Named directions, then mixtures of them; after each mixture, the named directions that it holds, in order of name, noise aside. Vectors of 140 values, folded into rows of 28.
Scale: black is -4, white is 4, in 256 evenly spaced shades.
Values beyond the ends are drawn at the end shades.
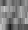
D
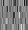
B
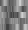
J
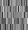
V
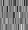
B.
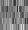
B, D, V.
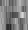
D, J.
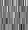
B.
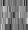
B, D, V.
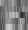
D, J.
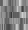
J.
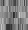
B, D, J.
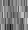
D, J, V.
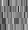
D, V.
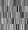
B, J, V.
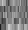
D, V.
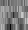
D, J, V.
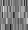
B, D, V.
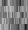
D, J, V.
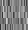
B, V.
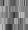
B, D, J.
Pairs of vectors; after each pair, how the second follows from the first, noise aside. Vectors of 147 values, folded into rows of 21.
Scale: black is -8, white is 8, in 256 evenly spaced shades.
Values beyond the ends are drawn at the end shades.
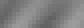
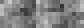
wrapped around, negated, scaled up.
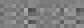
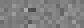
partly zeroed.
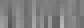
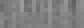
reversed, shrunk.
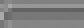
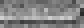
reversed, negated, scaled up.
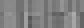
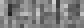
reversed, negated, scaled up.
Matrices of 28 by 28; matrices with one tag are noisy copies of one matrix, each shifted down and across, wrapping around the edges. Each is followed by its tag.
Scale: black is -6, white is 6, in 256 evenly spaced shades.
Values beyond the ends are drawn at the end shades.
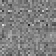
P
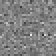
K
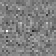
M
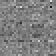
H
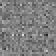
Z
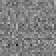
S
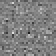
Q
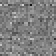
H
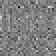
P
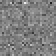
P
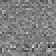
Q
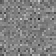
S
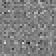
Z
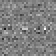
Q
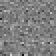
K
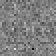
S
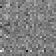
P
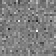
S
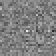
M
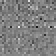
S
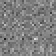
P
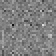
P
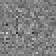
M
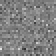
Z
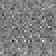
P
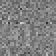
P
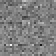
H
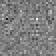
M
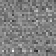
Z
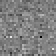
H
